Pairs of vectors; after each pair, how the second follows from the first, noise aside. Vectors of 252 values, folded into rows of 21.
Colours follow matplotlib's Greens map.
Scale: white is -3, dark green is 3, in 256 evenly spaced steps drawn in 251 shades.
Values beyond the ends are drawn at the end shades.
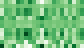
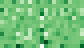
negated, partly zeroed.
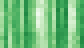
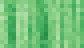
reversed, negated, shrunk.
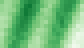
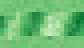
wrapped around, partly zeroed.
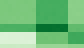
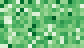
shuffled.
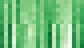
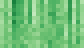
reversed, negated, shrunk.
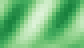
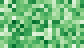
shuffled.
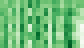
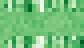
wrapped around, partly zeroed.
